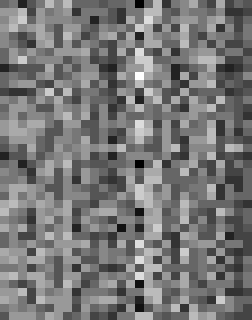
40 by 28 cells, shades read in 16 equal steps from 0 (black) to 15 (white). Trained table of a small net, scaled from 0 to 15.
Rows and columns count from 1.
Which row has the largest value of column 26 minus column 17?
19
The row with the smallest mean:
9
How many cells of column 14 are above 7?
14
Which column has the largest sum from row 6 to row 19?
16
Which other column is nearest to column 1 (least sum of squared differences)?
5
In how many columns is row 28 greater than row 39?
12
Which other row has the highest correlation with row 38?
27
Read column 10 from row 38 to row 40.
8 9 8
